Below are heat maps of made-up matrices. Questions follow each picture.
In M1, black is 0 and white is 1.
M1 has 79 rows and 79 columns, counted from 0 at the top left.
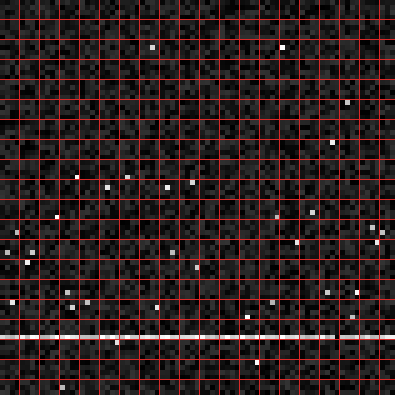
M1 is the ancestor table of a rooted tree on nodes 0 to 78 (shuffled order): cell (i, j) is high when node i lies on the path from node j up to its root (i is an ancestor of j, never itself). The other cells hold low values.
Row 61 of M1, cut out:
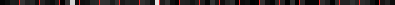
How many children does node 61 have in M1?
2
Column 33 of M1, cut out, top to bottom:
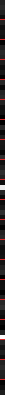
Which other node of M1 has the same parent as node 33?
21
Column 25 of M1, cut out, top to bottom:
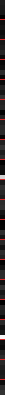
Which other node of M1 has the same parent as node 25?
15
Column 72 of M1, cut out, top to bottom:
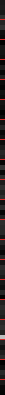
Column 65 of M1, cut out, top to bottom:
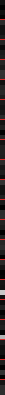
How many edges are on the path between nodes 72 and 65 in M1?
3
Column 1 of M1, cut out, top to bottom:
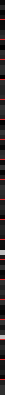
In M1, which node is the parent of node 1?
50
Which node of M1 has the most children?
67
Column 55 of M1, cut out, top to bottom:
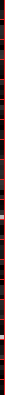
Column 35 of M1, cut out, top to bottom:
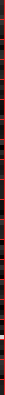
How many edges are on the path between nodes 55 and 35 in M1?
3
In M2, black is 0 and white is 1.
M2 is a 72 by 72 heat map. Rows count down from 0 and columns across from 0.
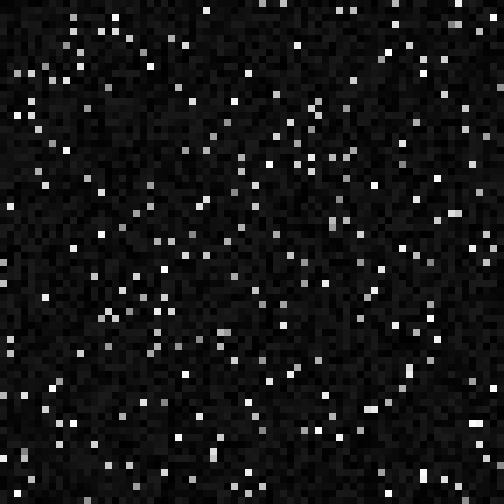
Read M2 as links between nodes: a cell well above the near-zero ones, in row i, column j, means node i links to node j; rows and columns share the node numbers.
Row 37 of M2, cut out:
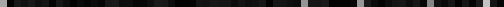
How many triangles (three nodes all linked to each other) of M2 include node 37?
2
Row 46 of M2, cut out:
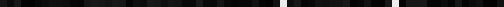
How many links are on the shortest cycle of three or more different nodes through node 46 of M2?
4
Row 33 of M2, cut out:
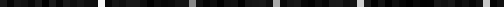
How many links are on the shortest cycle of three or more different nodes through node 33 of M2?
3
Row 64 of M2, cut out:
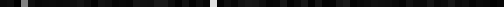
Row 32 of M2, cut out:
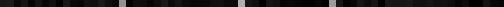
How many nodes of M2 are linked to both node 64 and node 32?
0
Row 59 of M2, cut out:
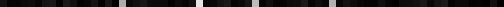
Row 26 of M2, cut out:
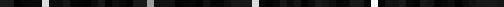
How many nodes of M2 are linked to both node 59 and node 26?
1
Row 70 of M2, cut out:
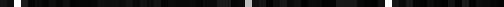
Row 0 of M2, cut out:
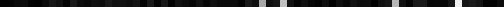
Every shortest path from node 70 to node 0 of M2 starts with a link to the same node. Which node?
node 2
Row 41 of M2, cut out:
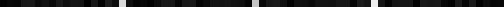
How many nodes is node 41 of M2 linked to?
3
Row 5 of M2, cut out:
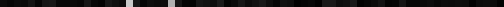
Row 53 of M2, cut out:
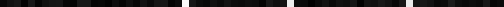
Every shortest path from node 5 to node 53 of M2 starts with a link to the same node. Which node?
node 24
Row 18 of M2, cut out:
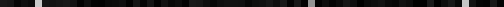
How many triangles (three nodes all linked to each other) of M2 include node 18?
0
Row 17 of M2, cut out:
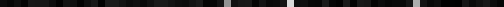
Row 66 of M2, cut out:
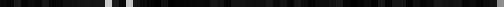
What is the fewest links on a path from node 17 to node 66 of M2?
6
